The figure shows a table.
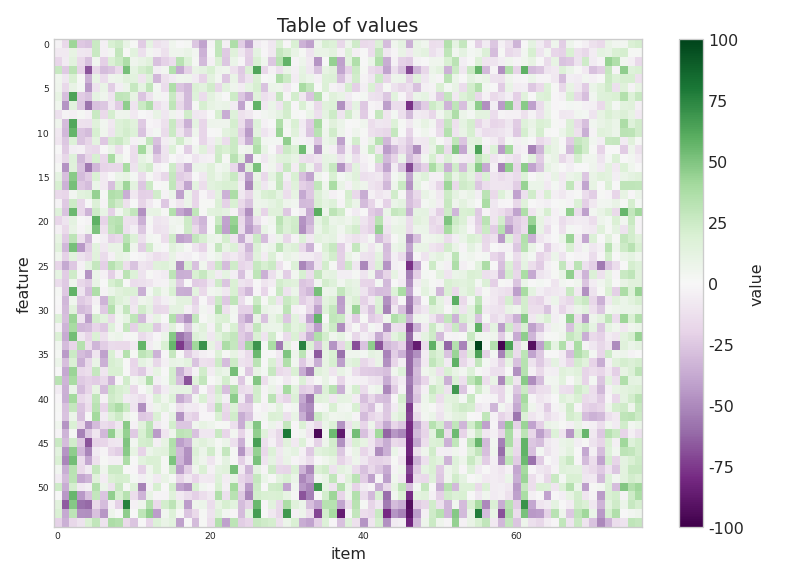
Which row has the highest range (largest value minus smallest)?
34
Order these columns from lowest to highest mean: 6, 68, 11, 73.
6, 11, 73, 68
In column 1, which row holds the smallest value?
52
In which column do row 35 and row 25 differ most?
32
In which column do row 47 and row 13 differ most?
62
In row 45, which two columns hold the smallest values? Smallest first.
46, 4
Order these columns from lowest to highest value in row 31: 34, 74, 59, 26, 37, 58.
59, 58, 26, 37, 74, 34
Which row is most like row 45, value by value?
3
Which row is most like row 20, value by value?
21
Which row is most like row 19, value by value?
31
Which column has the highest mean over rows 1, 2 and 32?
30
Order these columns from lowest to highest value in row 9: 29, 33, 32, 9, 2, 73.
33, 32, 73, 9, 29, 2
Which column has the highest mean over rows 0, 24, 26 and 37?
2
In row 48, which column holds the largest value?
23
